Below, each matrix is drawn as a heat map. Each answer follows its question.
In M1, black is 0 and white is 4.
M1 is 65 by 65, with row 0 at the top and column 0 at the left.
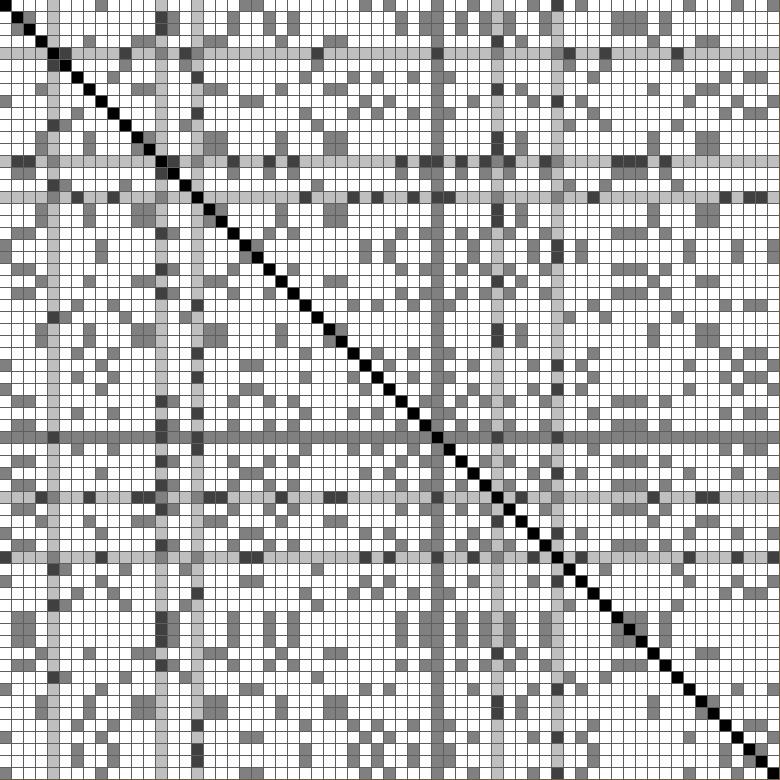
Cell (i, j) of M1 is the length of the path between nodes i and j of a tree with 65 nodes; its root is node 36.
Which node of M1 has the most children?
13
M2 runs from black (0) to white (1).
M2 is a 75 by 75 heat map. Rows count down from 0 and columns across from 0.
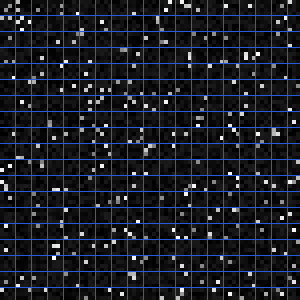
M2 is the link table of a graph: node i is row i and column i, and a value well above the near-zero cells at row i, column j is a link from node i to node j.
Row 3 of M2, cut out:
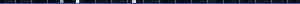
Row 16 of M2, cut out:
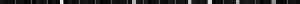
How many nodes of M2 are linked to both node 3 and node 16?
2
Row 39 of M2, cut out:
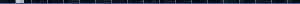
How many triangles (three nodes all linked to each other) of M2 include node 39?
1
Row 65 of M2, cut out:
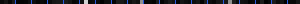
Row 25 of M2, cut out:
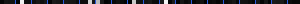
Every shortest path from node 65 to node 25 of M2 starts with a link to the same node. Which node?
node 21
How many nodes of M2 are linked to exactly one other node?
2
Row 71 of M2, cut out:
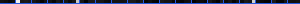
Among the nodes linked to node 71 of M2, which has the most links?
node 4
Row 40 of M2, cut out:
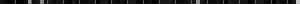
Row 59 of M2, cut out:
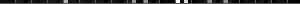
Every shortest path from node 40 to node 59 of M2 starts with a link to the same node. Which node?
node 74
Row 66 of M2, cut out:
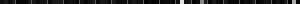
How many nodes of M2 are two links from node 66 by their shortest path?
8
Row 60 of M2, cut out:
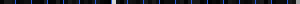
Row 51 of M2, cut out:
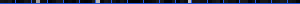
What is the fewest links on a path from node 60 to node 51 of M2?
6
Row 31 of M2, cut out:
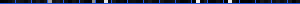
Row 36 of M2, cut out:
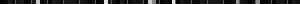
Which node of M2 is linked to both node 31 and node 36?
node 26
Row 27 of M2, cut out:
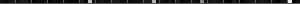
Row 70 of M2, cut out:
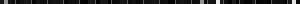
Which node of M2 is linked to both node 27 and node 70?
node 50
